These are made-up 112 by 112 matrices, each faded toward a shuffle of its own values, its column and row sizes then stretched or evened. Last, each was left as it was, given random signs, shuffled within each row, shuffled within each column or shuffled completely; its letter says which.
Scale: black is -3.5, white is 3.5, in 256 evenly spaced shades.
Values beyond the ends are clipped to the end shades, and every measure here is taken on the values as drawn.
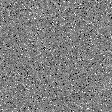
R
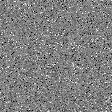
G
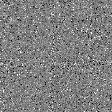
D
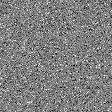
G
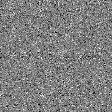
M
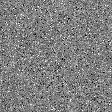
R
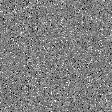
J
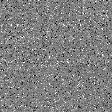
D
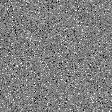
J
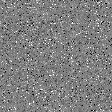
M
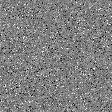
G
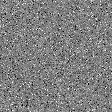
R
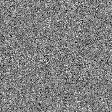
M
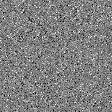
G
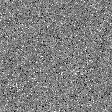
R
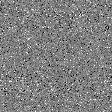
G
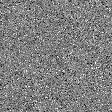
R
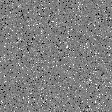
J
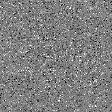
D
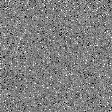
D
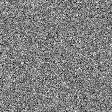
G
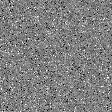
J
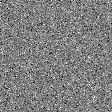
R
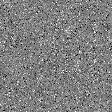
J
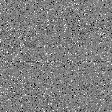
D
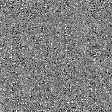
D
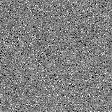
G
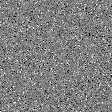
R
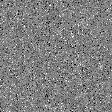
J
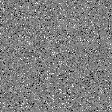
D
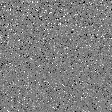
G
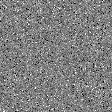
J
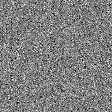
J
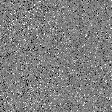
J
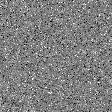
R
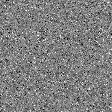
G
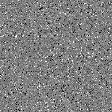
D
